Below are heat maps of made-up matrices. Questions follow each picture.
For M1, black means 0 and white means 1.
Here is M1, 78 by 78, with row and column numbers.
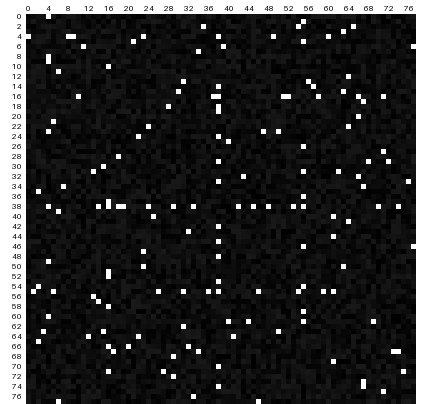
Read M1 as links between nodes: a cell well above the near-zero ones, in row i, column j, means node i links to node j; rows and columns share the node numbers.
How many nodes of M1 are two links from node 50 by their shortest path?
4
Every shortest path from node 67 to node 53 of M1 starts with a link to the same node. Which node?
node 74
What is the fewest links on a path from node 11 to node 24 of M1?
6
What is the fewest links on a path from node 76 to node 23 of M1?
4
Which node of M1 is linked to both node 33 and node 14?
node 38
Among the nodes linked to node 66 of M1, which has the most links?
node 16
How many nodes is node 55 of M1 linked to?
10
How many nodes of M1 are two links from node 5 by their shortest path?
9
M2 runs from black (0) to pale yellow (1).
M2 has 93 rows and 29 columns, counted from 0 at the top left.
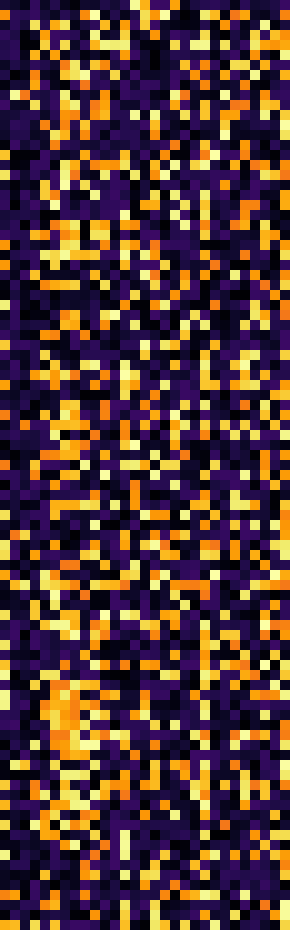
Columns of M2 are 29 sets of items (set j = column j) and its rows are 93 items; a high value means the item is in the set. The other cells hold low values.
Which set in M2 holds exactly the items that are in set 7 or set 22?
6
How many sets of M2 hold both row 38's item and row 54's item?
9
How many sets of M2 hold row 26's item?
5
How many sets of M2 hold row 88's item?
2
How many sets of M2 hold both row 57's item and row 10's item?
1
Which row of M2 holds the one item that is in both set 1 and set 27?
58
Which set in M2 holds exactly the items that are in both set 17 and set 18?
2
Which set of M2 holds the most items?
20
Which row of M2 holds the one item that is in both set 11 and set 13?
50
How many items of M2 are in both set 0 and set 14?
9
